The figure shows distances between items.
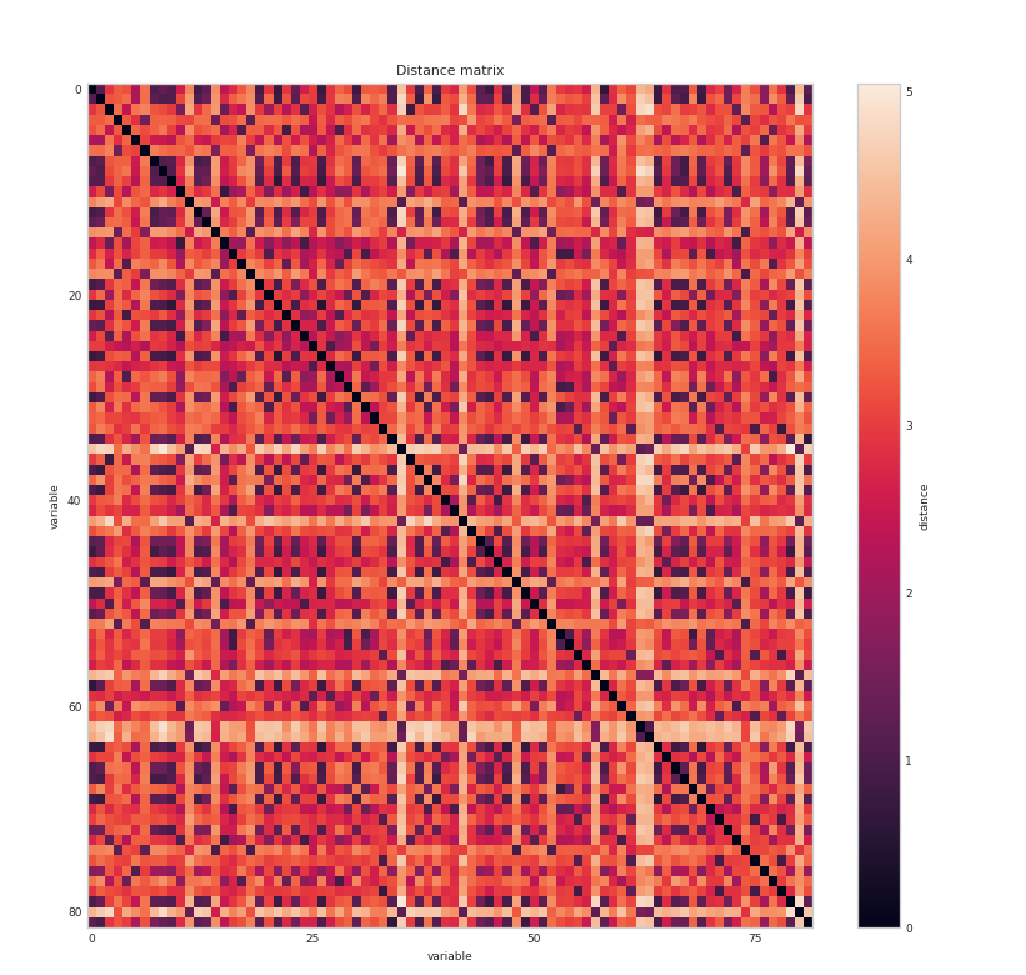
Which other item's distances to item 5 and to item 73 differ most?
60
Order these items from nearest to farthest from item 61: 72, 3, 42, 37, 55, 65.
55, 3, 72, 37, 65, 42
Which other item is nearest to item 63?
62
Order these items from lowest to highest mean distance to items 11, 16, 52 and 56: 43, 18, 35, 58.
18, 43, 35, 58
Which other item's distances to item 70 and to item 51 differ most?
38
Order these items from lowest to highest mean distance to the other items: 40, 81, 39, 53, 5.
81, 39, 53, 5, 40
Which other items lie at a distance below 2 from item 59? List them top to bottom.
25, 27, 32
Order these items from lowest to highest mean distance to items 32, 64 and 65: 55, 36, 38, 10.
10, 38, 55, 36
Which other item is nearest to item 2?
36
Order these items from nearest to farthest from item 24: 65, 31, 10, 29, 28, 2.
10, 2, 28, 29, 31, 65
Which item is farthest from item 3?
43
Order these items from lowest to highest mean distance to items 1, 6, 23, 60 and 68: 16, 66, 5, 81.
81, 16, 66, 5
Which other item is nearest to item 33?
78
